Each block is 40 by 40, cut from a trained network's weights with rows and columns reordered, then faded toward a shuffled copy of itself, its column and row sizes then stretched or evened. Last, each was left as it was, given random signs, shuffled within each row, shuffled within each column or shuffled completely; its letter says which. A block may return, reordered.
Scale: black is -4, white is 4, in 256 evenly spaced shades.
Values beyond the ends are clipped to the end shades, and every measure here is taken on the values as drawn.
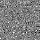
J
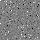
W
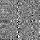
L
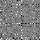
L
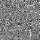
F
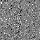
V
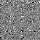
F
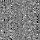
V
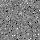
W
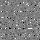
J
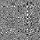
L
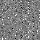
V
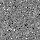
W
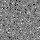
W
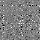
F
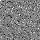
W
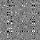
L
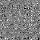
F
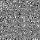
F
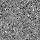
W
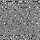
J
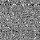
J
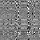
L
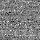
J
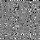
F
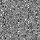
V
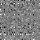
F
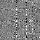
F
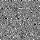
J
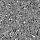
W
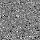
J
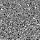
J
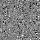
V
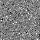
W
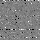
J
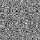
L
